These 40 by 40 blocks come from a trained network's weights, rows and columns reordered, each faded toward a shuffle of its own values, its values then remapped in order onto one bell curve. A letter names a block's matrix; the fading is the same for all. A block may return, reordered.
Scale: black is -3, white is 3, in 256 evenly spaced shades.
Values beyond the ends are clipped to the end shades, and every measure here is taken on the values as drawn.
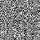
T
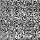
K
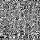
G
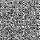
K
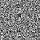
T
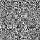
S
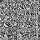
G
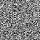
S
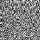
T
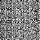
G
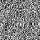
T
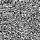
S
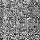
G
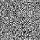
T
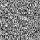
T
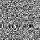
S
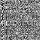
K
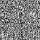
T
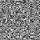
S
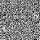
T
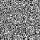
T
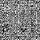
K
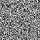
T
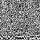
S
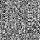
T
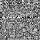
S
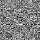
S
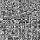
G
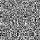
T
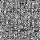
G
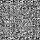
G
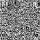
T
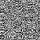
S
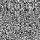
T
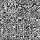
G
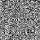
S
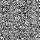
K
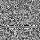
S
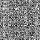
G
